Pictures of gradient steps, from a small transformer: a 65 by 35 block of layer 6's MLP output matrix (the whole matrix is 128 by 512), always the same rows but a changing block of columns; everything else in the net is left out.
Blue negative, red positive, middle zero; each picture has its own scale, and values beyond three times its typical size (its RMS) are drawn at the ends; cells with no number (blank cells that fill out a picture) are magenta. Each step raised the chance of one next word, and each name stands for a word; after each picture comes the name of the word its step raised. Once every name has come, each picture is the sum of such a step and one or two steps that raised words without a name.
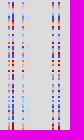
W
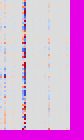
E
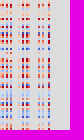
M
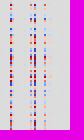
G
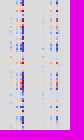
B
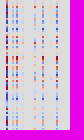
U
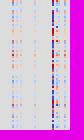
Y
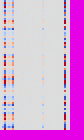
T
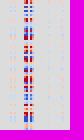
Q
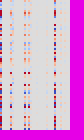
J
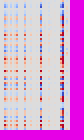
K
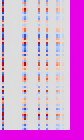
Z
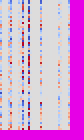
W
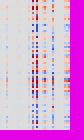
B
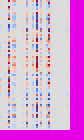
Y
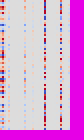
J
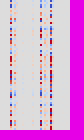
K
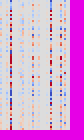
G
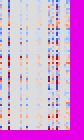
T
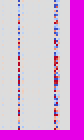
T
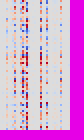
J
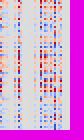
Z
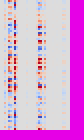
M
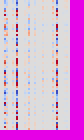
J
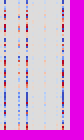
W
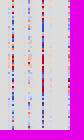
U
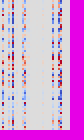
U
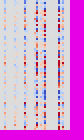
E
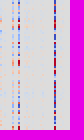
W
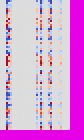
B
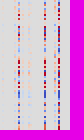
M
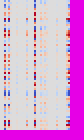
K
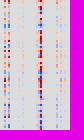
Y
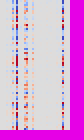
J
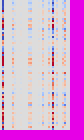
J
